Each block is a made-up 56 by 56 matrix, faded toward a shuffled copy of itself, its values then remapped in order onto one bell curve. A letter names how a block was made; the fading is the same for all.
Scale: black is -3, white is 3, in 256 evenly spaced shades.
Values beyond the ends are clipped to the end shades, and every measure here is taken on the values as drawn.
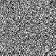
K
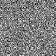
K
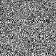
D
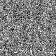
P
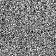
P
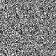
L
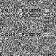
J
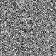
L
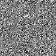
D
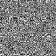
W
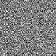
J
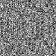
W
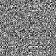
J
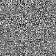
D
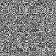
J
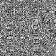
W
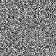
J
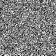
P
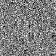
L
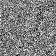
P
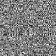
J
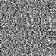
K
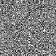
K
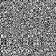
K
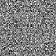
K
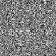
L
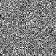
L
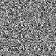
W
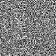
K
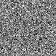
P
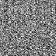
L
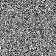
P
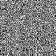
L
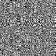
J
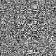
W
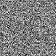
L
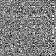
K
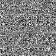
D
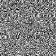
K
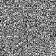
L
